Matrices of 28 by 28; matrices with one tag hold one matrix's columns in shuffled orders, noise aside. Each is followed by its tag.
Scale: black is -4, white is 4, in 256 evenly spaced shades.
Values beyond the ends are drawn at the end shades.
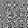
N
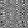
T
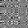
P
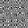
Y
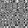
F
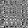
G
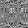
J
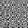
N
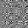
P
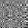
N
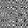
Y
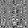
G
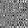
F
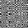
T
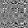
J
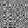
N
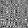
G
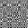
N
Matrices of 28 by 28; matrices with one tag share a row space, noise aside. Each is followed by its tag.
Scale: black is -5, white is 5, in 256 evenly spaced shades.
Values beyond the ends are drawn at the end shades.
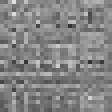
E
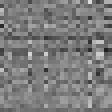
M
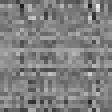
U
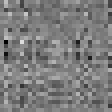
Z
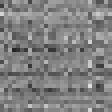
M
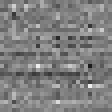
E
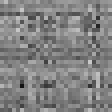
U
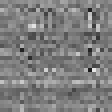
U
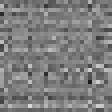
M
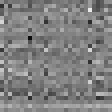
M
